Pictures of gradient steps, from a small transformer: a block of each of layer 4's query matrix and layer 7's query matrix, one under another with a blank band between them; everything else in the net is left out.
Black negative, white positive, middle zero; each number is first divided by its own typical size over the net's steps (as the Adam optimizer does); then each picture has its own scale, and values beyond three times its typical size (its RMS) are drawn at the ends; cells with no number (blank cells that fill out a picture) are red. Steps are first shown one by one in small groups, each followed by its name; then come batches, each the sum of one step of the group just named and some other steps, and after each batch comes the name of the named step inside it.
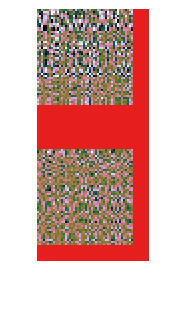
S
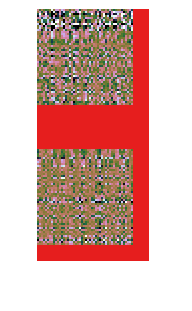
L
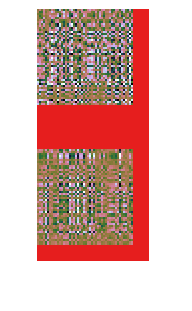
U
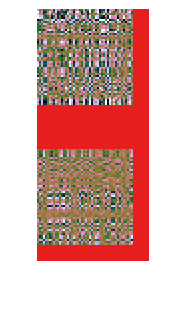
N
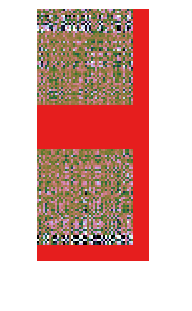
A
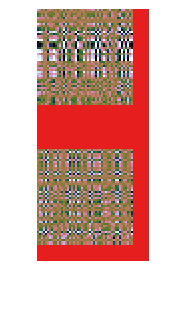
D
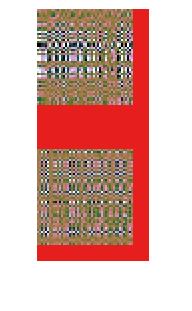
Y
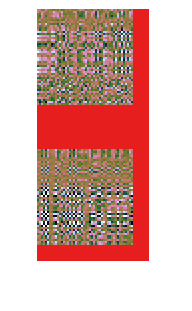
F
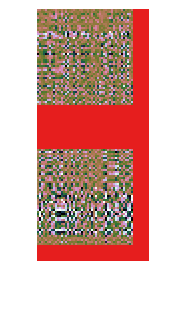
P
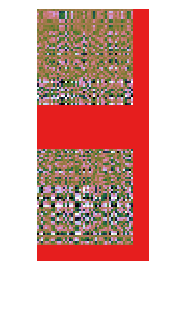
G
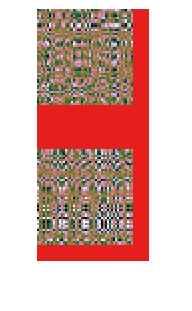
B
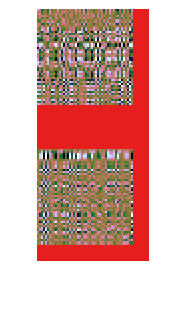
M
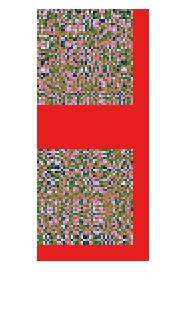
A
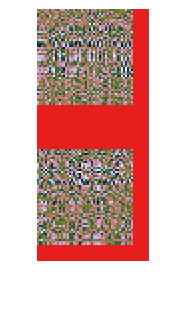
Y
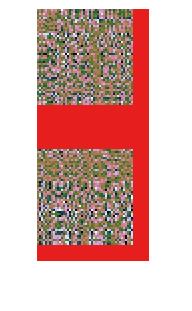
P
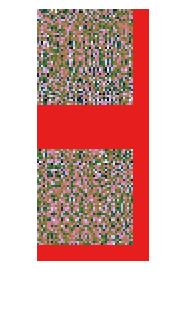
N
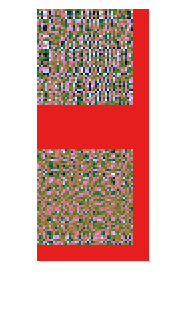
S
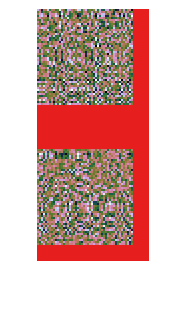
M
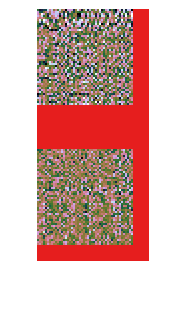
S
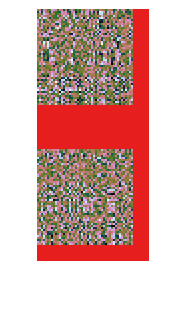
U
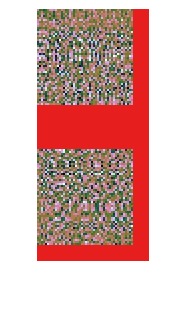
Y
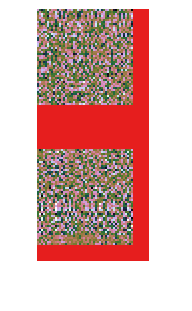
P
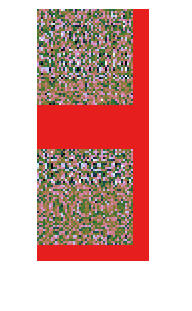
L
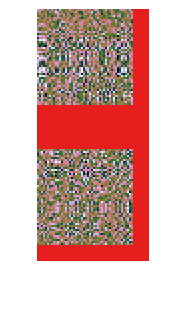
Y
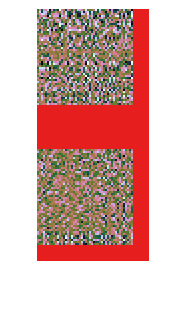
A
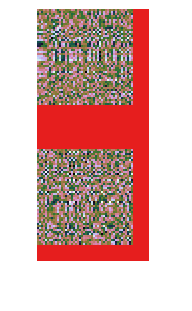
Y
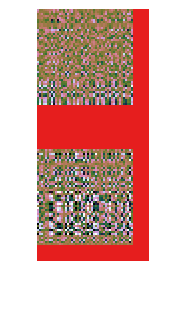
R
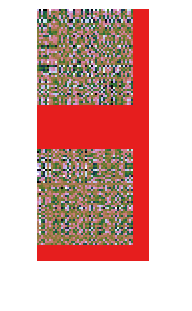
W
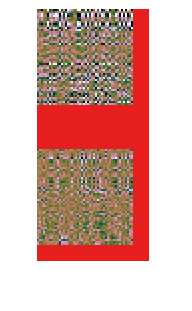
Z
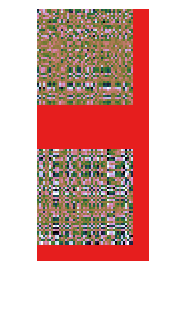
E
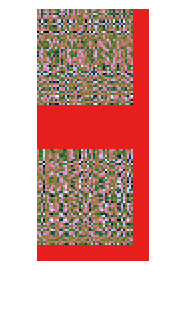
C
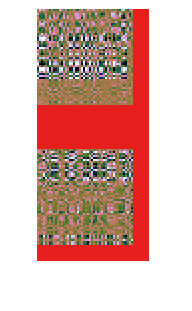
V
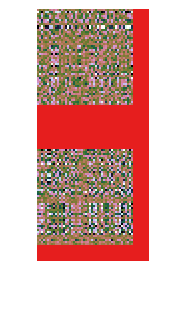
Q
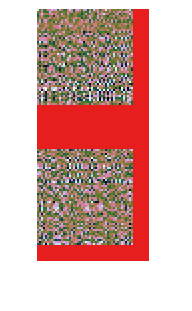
W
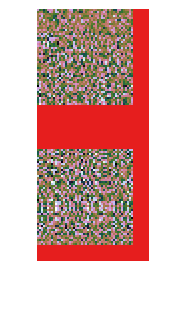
R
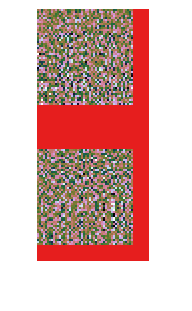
V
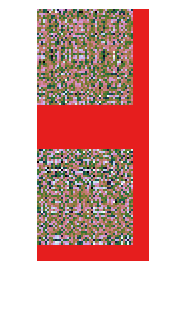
E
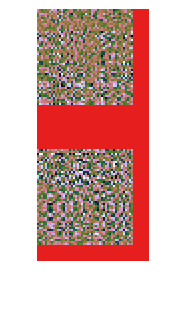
R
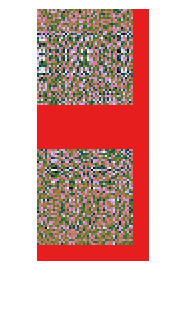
V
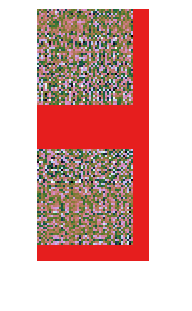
E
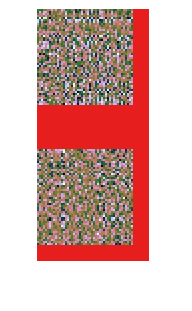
E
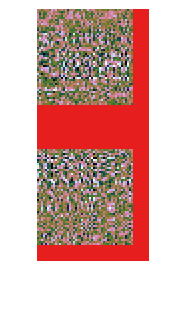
V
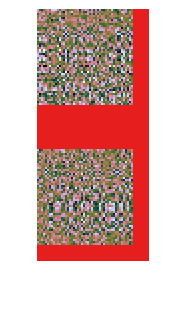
R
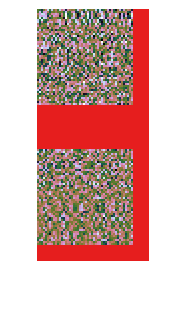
Z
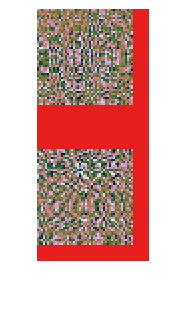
V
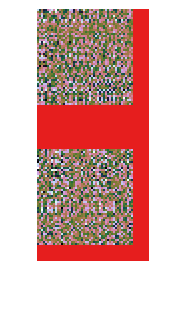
W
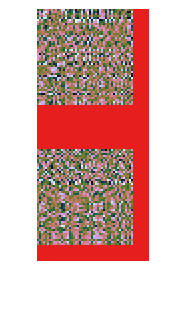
Q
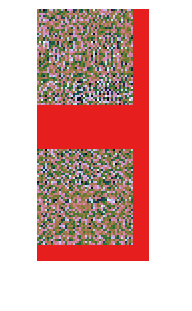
W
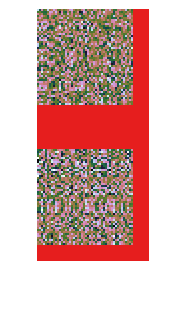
W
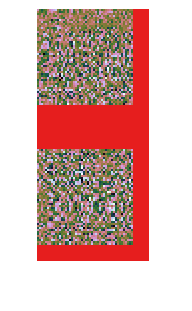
R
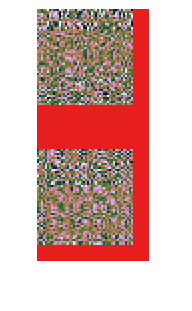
Z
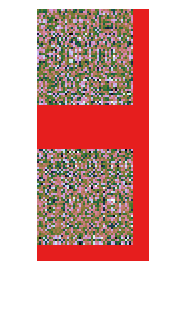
E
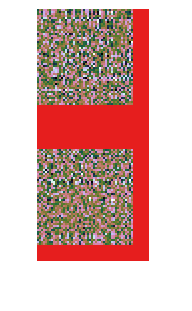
E
